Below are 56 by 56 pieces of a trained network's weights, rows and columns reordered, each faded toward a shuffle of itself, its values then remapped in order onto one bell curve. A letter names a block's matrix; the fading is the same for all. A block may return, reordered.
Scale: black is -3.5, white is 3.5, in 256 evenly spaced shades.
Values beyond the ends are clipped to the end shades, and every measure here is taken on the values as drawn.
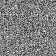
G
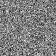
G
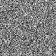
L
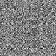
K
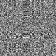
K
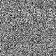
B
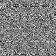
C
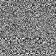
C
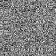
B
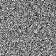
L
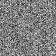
G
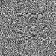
B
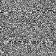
C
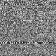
C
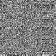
K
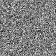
G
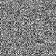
K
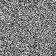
L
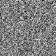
G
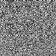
C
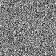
G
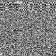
C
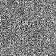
G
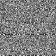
C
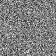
G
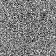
G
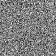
G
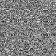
C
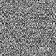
B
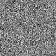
G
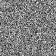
L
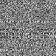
C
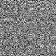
K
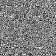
C
